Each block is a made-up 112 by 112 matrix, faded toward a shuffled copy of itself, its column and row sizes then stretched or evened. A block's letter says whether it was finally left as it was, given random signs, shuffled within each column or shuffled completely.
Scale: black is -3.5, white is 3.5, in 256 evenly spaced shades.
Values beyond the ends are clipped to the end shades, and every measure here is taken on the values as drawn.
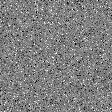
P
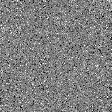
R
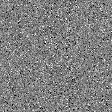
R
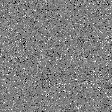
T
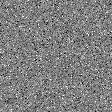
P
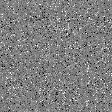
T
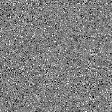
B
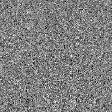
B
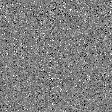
T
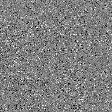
B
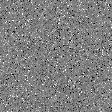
R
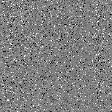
B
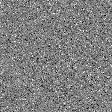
P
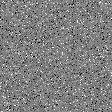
P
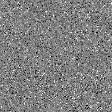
T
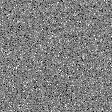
P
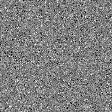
T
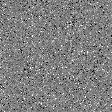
R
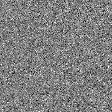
R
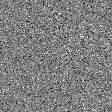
R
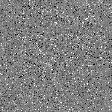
B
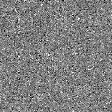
B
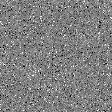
B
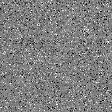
B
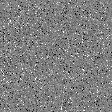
R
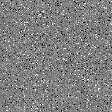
B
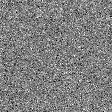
P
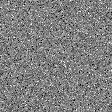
P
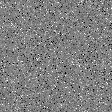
P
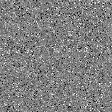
B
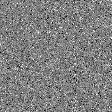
R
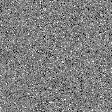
R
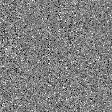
R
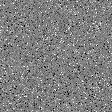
P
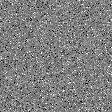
P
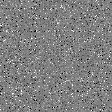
T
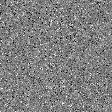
R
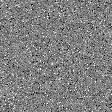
P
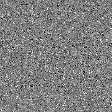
T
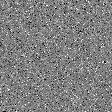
P
